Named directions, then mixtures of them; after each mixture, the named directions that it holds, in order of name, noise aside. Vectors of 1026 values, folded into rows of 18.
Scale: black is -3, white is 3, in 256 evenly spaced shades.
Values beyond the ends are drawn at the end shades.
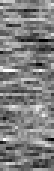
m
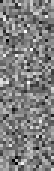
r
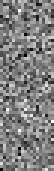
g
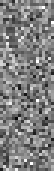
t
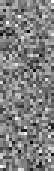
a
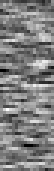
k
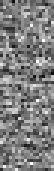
k, t.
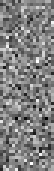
a, t.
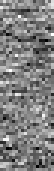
a, m, r.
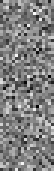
g, r.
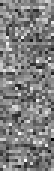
m, t.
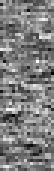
k, m, t.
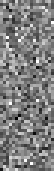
t.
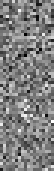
g.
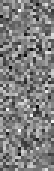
g.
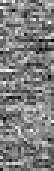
g, m.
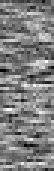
k.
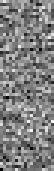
g, m, t.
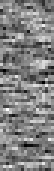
k.
